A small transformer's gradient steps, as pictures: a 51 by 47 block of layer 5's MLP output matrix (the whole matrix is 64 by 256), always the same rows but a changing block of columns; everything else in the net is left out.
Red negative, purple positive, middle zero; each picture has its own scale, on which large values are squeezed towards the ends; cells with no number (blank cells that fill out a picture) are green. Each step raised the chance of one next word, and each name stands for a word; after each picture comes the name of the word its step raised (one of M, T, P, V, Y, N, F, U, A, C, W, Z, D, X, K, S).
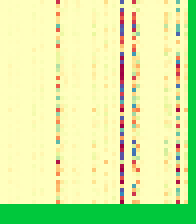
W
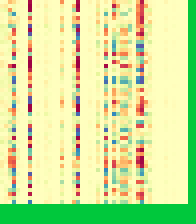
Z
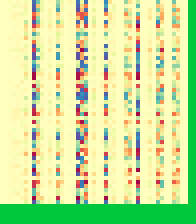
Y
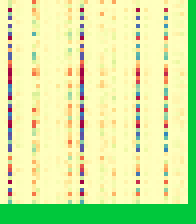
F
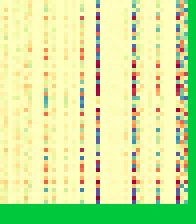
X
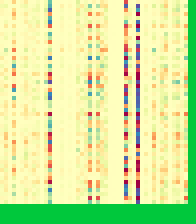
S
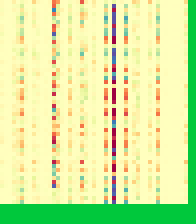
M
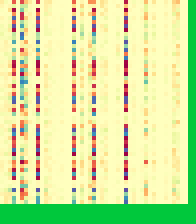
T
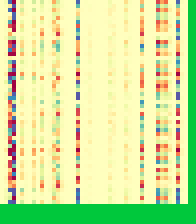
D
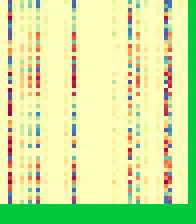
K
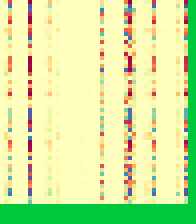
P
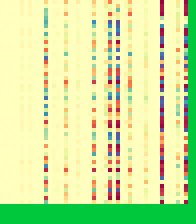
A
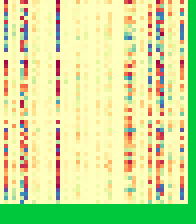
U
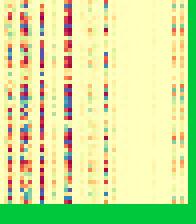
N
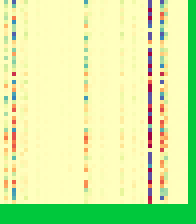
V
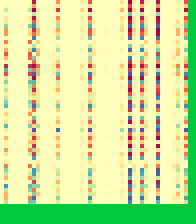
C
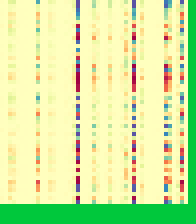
K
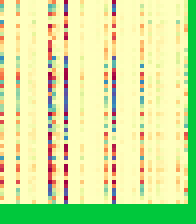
S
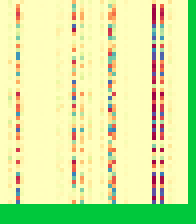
N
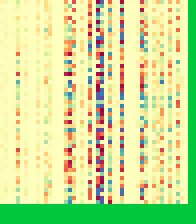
D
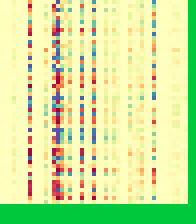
Y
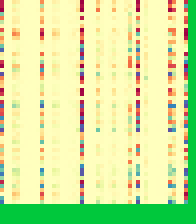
C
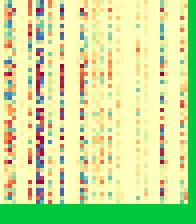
V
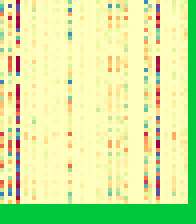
P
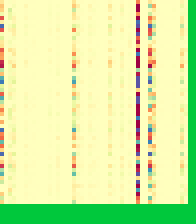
Z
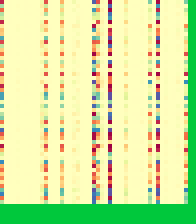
D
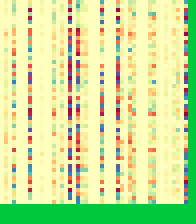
C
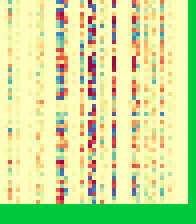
P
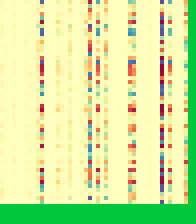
W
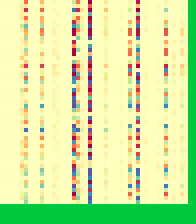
C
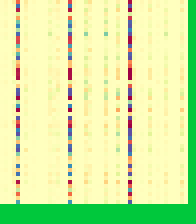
F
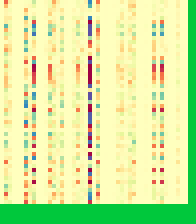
W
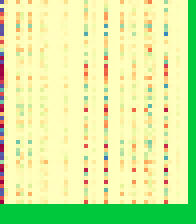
W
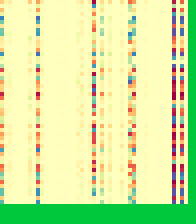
M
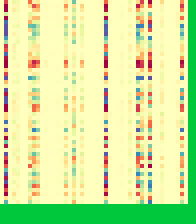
Z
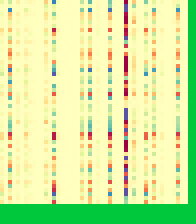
P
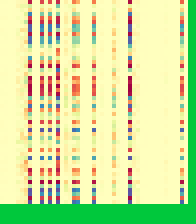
X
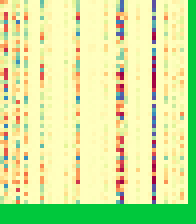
K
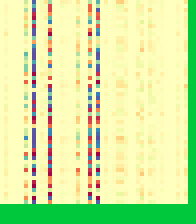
Y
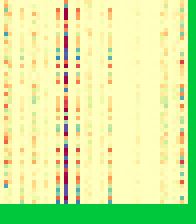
N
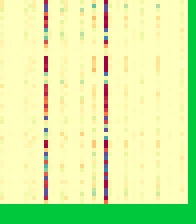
P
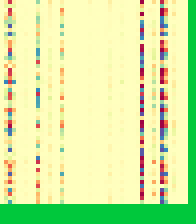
F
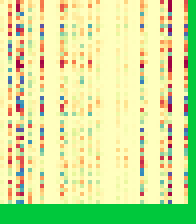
Z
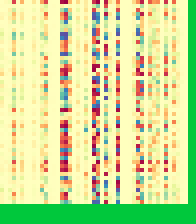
M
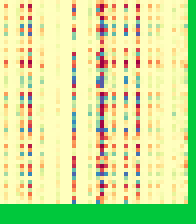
Z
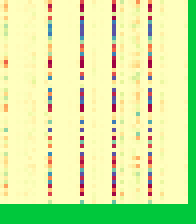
Z
